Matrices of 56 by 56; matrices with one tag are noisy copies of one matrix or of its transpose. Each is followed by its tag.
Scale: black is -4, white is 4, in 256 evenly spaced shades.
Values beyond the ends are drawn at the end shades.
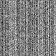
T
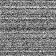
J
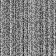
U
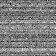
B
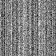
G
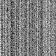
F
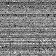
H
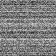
G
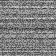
J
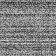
H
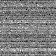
B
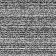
T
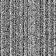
U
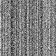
F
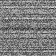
J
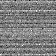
U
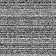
T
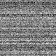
H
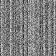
U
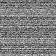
T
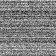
F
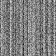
U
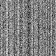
J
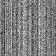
G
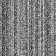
H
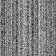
G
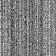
F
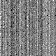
F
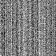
G
